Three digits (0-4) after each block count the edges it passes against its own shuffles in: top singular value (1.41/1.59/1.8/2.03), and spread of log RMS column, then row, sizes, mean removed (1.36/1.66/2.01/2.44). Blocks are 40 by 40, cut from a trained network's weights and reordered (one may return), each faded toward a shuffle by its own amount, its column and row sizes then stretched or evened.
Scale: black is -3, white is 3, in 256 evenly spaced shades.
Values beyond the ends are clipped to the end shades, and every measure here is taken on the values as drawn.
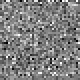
1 0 3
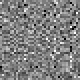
3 0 0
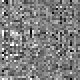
2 3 2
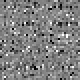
1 1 2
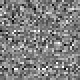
1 1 3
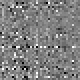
1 4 3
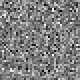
0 1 1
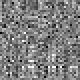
3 0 3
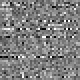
3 0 4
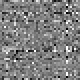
3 1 2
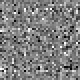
1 2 2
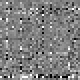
2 3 3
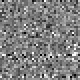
1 0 3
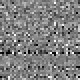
3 2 4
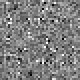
0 1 1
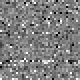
0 1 2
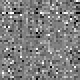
1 3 2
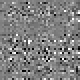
3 4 4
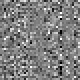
3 4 0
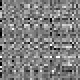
4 4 3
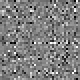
1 3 2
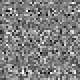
1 0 3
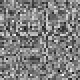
3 1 2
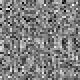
2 1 0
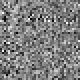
1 1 1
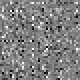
0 3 2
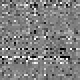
3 2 4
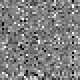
2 3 0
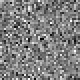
0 1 0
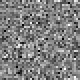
0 2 2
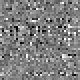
0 1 4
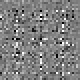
0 4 3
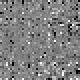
1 3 2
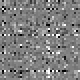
4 4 3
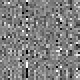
3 4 0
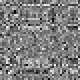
4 0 3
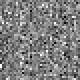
0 2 0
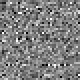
0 0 3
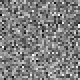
0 1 1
